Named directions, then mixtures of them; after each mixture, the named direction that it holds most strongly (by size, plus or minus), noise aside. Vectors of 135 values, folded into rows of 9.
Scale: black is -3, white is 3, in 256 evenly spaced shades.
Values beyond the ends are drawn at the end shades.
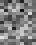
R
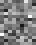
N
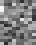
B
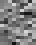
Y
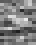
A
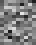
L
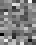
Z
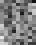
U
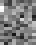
B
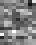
A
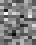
N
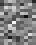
L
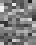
B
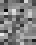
N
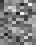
L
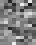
Y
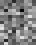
N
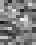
A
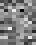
R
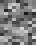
Y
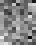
U
